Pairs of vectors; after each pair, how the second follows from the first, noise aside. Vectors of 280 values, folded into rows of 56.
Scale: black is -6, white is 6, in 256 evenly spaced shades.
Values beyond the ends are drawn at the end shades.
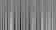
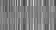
wrapped around, negated.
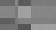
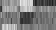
wrapped around, negated, scaled up.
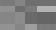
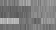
reversed.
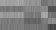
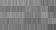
shrunk.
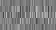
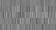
shrunk.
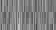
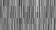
reversed.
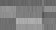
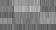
reversed.
